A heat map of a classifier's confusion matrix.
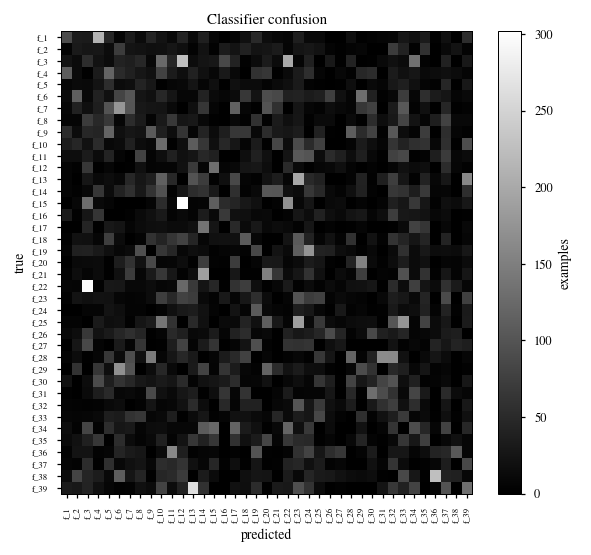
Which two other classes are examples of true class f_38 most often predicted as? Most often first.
f_36, f_6
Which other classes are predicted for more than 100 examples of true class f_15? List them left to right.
f_3, f_12, f_22
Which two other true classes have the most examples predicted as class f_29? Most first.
f_20, f_6
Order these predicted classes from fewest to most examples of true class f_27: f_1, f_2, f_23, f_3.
f_1, f_2, f_23, f_3
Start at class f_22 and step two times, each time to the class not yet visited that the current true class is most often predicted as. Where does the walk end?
f_12
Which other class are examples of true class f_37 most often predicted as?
f_39
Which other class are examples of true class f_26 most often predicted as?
f_30
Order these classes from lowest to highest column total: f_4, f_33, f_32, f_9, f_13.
f_9, f_4, f_13, f_33, f_32
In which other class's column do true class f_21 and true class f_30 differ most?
f_14
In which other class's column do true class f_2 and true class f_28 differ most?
f_31
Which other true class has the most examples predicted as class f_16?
f_3
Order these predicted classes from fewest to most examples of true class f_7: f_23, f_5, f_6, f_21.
f_23, f_21, f_5, f_6
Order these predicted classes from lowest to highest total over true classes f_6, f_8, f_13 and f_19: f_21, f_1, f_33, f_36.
f_1, f_36, f_21, f_33
